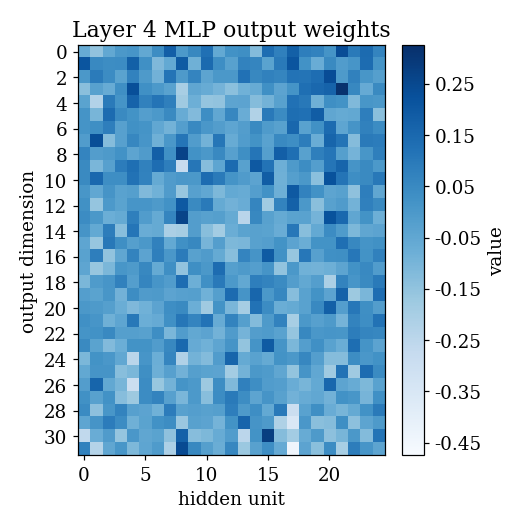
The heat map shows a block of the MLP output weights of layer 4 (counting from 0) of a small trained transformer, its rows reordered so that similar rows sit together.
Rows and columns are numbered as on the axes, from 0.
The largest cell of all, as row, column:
3, 21
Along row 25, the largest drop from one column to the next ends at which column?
22
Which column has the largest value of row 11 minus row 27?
17
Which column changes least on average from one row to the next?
5
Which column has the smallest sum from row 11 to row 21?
13
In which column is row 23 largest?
15
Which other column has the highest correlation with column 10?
23
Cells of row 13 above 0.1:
3
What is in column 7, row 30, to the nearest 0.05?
-0.15
